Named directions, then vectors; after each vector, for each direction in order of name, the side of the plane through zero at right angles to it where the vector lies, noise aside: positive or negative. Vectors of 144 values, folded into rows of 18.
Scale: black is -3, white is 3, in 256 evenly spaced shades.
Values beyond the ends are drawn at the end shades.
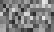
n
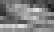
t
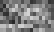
positive, positive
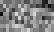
negative, positive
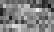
negative, positive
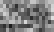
negative, negative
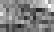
positive, negative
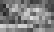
positive, positive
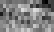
negative, positive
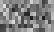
negative, negative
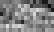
negative, positive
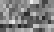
negative, negative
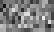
positive, positive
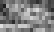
positive, positive
